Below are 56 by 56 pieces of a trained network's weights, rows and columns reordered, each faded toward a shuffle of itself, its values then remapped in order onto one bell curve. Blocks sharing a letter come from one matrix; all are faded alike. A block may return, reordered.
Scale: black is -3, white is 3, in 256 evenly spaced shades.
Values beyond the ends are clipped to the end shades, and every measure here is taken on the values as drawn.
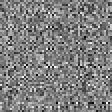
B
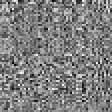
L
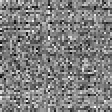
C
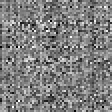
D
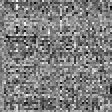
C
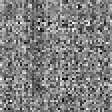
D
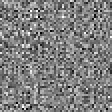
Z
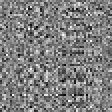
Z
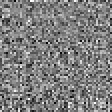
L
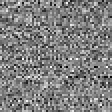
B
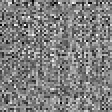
D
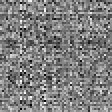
C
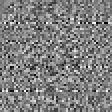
B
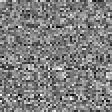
B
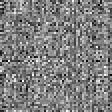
D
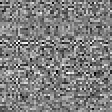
B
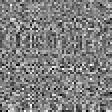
L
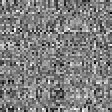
L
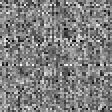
D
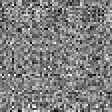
L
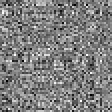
L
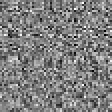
Z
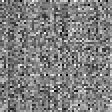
D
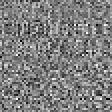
B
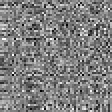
L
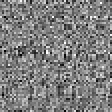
Z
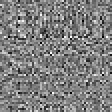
Z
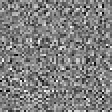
Z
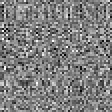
Z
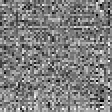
C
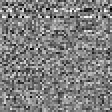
B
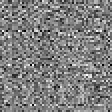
B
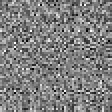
L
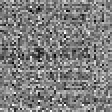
C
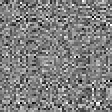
L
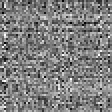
C
